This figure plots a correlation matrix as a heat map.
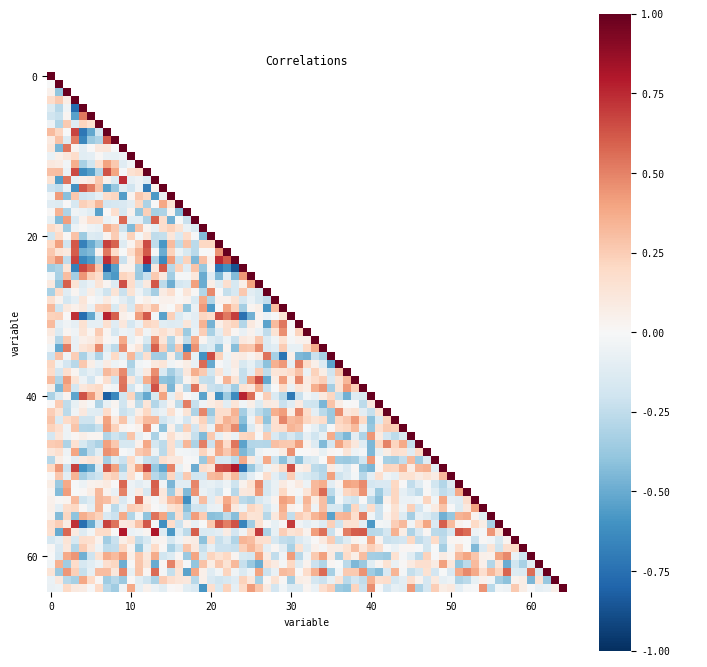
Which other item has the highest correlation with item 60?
62
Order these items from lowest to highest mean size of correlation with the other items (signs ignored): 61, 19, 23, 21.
61, 19, 21, 23
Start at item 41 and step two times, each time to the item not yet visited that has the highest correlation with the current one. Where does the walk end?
35
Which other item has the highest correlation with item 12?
23
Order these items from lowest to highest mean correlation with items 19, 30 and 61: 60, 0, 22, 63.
63, 60, 0, 22
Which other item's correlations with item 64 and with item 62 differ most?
40
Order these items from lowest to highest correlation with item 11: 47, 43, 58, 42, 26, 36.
58, 26, 36, 42, 43, 47
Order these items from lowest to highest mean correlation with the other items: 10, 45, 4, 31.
4, 45, 10, 31
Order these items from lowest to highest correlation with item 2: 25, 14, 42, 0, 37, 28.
42, 28, 14, 0, 37, 25
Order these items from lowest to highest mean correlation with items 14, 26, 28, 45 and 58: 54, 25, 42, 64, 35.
42, 35, 54, 64, 25
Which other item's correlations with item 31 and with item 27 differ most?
29
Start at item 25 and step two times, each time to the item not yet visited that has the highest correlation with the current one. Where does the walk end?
24
